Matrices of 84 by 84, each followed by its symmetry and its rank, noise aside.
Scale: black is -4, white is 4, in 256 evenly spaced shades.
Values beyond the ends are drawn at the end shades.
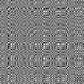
symmetric, rank three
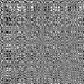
antisymmetric, rank four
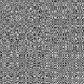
symmetric, rank four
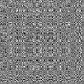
no symmetry, rank four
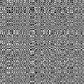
no symmetry, rank three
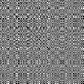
symmetric, rank three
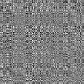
antisymmetric, rank four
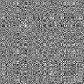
symmetric, rank five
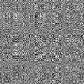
no symmetry, rank five
